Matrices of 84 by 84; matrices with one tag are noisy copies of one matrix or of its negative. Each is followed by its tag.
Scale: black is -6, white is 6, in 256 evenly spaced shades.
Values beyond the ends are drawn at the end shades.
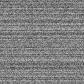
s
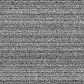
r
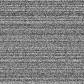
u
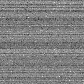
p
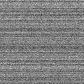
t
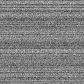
p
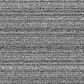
t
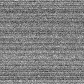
r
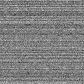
u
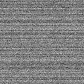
s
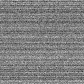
r
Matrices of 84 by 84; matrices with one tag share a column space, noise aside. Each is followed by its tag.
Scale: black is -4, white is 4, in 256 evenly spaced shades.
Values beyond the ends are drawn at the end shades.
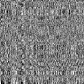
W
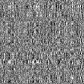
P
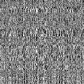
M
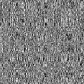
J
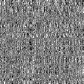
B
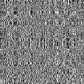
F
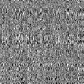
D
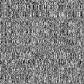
P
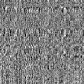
M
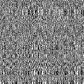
W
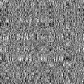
J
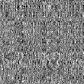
P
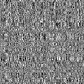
J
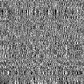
W
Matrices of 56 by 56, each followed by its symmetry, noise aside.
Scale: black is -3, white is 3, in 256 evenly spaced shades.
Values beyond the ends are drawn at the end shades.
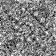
symmetric across the other diagonal.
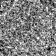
symmetric.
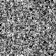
mirrored top to bottom.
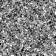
symmetric.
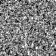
no symmetry.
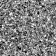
antisymmetric.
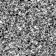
same after a half turn.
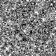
symmetric across the other diagonal.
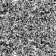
mirrored top to bottom.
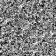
symmetric.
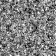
mirrored top to bottom.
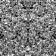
mirrored left to right.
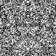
mirrored left to right.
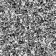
same after a half turn.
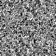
same after a half turn.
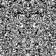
mirrored left to right.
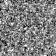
no symmetry.
